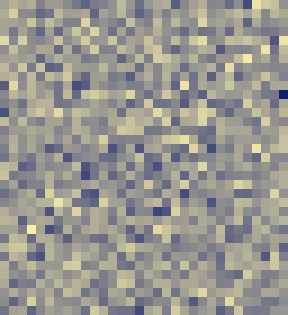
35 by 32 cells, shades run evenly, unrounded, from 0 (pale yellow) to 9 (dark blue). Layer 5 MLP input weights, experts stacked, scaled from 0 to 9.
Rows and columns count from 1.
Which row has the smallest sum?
5
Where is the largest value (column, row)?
32, 11
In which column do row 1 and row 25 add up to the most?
28
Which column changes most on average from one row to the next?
15
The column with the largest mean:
16
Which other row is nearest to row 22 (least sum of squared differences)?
20
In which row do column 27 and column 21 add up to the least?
21
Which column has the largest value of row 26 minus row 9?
6
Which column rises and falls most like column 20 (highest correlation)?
12
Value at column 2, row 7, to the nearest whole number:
3
